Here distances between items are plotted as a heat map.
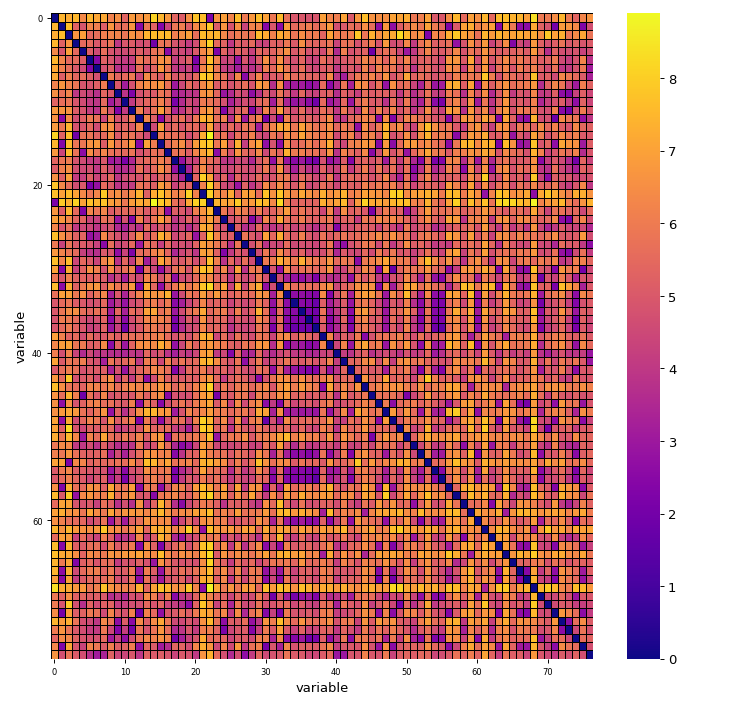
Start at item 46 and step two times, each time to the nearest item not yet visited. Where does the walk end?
48
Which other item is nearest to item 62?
58
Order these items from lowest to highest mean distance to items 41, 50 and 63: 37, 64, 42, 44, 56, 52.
56, 37, 42, 52, 44, 64
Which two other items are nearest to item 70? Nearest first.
49, 19
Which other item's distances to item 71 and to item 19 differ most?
32
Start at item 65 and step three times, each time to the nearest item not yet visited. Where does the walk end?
57
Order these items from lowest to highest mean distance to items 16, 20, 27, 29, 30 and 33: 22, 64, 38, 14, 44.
14, 38, 44, 64, 22
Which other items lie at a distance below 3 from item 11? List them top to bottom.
9, 24, 28, 72, 73
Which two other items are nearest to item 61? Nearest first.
21, 68
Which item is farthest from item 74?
68
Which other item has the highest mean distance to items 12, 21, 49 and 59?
22
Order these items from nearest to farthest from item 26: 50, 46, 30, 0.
50, 46, 30, 0
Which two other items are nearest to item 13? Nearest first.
43, 29
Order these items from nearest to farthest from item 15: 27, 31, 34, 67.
67, 27, 31, 34
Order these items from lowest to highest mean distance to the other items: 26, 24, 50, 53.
24, 26, 50, 53
